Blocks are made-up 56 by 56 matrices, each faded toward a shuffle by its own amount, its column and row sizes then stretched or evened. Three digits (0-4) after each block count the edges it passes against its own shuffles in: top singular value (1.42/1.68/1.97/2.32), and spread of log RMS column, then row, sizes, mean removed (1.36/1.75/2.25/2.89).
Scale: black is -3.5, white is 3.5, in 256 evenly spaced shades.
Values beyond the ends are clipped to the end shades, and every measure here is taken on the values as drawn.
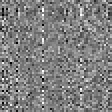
4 3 1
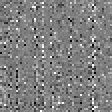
3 3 1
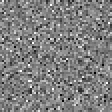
2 0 1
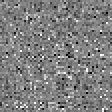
2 1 1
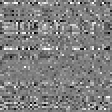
4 0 4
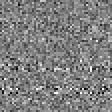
3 0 3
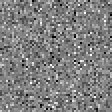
0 1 0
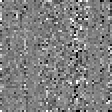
1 4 1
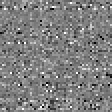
0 1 3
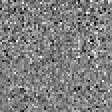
1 1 2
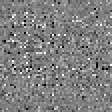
0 1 3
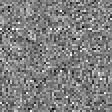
2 0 1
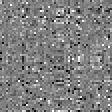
3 2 2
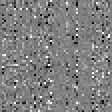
2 4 1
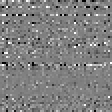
3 1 4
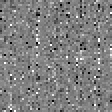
0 3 0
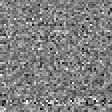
1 1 3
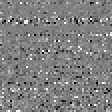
0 1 4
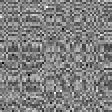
4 0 0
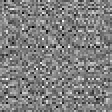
4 2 3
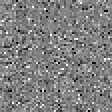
2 0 1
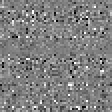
0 2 4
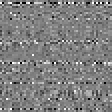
4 0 4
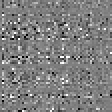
3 3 4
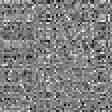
4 2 1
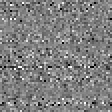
0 0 3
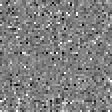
1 0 2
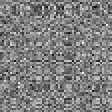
4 0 3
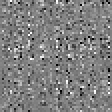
1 4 2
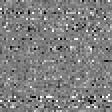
0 0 4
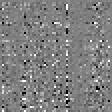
1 4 3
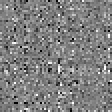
2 3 2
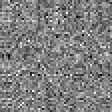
3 1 1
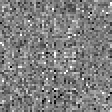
2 1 0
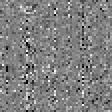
1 4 1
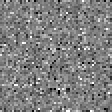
0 1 2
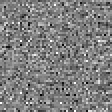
1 0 2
